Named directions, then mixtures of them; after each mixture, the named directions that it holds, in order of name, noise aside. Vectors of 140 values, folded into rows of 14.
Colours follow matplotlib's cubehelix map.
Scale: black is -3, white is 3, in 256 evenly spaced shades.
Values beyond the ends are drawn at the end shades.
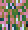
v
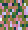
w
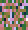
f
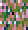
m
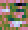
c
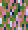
m, w.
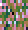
m.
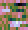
c.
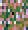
m.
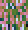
v.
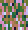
v, w.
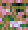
c, w.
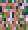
f.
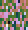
m, v.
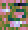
c.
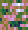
c, w.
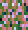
w.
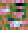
c.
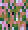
m, v.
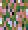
m, w.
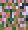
f.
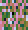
f, m.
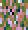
m, w.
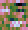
c.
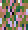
m, w.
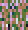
f, v.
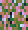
f, w.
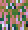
v.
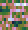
c, f.
